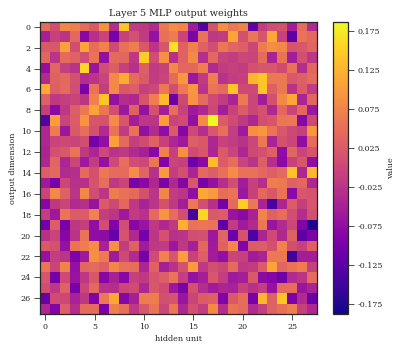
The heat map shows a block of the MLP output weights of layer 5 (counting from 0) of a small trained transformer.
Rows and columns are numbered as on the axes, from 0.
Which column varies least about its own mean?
11
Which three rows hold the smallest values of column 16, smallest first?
0, 15, 13
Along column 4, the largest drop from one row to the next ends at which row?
5
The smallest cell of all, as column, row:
27, 19
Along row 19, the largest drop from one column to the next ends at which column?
18
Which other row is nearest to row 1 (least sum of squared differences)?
12
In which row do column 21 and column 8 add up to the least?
26
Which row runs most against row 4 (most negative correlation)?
6
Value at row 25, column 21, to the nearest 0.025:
-0.025
